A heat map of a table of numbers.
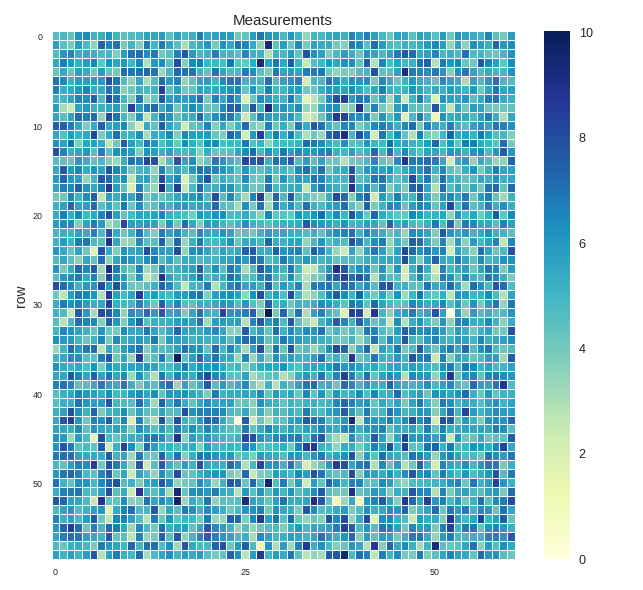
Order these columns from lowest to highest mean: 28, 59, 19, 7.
59, 28, 19, 7
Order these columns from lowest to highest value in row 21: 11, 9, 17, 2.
11, 2, 17, 9
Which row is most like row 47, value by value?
56
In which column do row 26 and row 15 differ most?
33
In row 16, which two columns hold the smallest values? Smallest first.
17, 10
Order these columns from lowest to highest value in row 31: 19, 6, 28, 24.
24, 19, 6, 28
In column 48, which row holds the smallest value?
57
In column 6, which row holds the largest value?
52
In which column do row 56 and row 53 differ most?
7
